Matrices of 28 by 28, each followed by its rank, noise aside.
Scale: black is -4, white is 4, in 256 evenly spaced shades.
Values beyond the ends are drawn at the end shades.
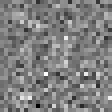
six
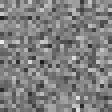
six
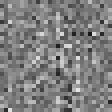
five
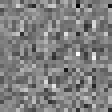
four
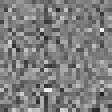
six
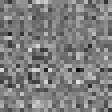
four
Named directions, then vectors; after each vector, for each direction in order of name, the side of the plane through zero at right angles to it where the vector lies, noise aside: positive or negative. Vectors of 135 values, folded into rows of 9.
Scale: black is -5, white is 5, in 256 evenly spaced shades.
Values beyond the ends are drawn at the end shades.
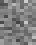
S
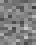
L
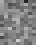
positive, negative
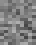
negative, negative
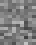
negative, negative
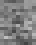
positive, positive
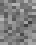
negative, positive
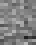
negative, negative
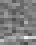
positive, positive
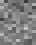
positive, negative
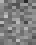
positive, negative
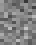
positive, negative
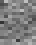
negative, positive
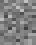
negative, positive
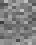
negative, positive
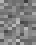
positive, negative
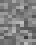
negative, negative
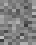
negative, negative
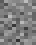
negative, positive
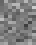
negative, positive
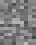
negative, negative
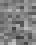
positive, positive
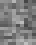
negative, negative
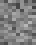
positive, negative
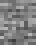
negative, negative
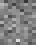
positive, negative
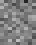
positive, negative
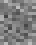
negative, positive
